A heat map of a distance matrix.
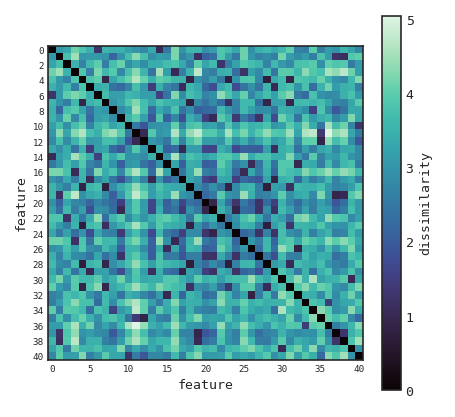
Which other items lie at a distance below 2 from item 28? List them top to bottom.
4, 7, 18, 23, 31
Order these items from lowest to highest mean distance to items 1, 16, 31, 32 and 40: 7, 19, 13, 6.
13, 7, 19, 6
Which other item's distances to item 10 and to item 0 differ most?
6
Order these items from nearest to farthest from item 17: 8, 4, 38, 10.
8, 10, 38, 4
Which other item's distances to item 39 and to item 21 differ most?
9
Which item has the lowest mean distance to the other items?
20
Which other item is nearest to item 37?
19
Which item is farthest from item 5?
36
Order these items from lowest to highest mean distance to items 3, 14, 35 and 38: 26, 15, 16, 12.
12, 15, 26, 16
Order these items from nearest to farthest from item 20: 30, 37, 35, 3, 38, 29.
29, 37, 38, 3, 35, 30
